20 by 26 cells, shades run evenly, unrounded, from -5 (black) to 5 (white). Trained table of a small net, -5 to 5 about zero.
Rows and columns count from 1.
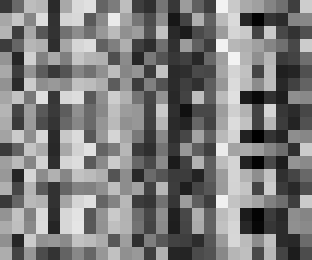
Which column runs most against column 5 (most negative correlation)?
10
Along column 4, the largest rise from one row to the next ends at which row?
11
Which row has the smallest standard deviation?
20
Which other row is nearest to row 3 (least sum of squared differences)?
15
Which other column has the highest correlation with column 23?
21
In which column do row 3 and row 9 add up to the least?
16
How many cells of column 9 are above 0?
16
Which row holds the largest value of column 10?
2
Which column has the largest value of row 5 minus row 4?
5
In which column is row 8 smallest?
22
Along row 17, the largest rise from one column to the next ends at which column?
6
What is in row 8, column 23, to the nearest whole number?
-3
